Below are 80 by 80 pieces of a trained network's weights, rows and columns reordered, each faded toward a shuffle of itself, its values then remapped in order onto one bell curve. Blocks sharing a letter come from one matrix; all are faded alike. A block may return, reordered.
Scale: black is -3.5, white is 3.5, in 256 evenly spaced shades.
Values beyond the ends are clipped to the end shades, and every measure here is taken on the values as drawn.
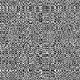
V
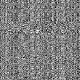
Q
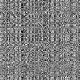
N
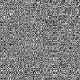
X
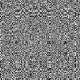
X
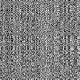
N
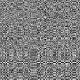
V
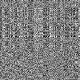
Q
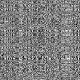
Q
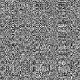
X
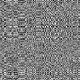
V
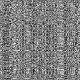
Q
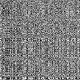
Q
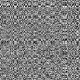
V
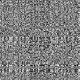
Q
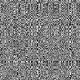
X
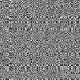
V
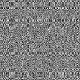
V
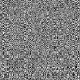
X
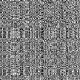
N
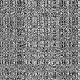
N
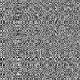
V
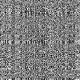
Q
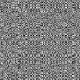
V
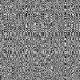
X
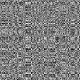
V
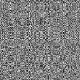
X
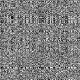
Q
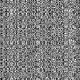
N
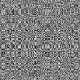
V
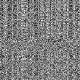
Q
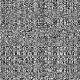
Q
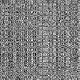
N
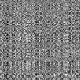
N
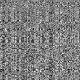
Q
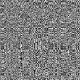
X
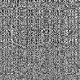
Q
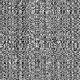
N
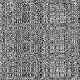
N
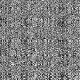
Q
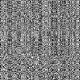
N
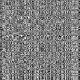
N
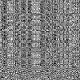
N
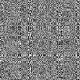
X
